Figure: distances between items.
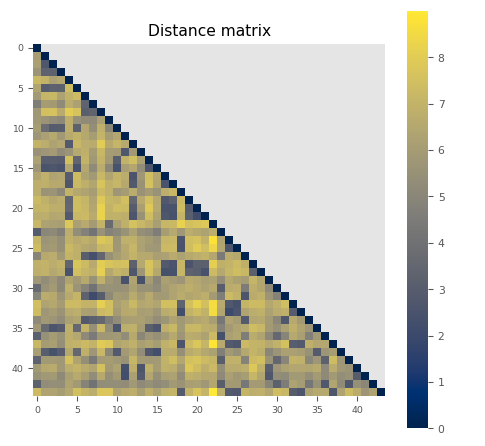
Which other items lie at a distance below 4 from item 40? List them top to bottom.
11, 13, 29, 41
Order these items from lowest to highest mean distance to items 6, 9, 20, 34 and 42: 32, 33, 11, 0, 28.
0, 28, 11, 33, 32
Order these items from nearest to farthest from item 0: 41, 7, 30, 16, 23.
23, 30, 7, 41, 16
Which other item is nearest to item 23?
36
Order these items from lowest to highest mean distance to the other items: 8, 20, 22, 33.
33, 20, 8, 22
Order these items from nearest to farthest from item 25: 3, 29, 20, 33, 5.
33, 3, 29, 5, 20
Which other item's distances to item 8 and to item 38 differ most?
2
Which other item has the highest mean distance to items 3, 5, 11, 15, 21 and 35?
8
